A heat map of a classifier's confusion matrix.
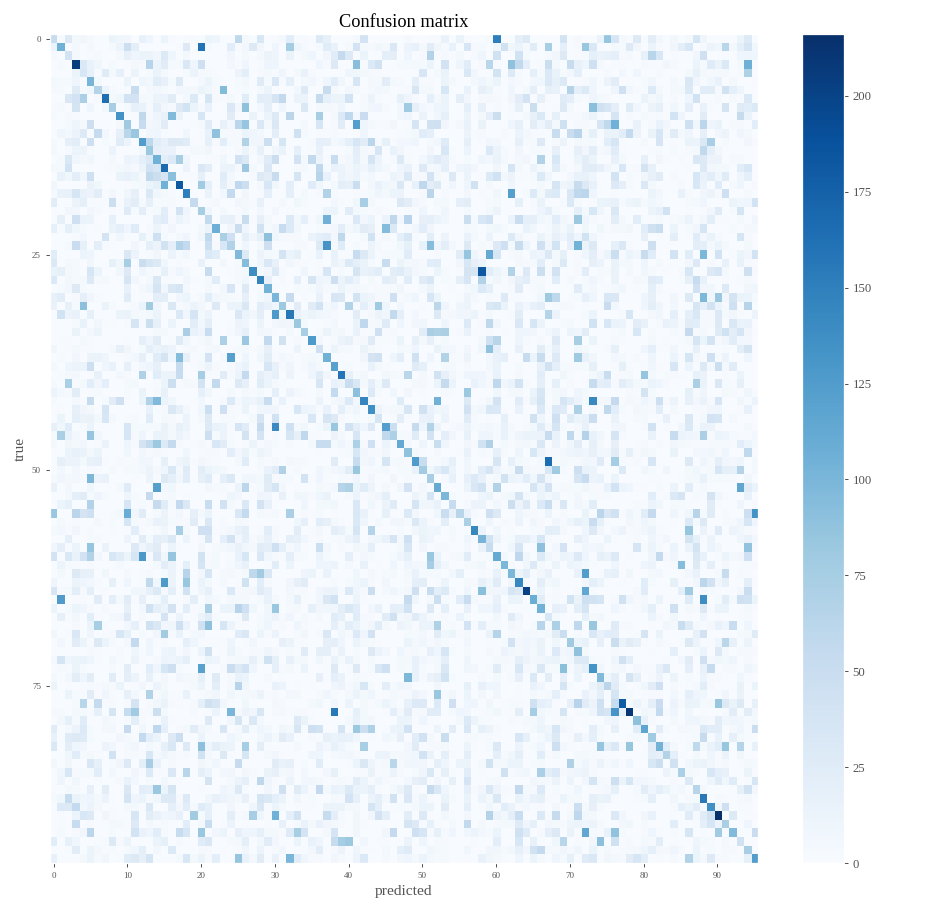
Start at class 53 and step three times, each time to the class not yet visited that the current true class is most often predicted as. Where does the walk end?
2
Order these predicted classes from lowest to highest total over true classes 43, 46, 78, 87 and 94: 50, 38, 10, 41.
50, 41, 10, 38
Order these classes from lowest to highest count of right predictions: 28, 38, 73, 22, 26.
26, 22, 38, 73, 28
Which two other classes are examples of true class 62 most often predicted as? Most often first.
72, 28
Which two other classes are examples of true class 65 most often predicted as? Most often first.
88, 1
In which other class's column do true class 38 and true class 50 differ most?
41
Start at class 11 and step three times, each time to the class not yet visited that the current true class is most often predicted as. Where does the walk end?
30
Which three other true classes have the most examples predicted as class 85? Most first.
61, 68, 53
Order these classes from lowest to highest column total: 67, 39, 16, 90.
39, 67, 16, 90
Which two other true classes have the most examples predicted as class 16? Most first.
9, 60
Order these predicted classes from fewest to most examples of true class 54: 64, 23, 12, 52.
12, 52, 64, 23
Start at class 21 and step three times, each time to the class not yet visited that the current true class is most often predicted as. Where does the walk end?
71
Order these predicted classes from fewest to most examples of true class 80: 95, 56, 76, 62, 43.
62, 76, 56, 95, 43
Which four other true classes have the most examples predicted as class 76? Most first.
78, 10, 92, 49
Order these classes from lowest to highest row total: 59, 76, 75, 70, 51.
76, 75, 70, 51, 59
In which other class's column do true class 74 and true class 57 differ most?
48
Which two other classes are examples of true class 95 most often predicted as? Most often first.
32, 25
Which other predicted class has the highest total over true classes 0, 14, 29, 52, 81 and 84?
60
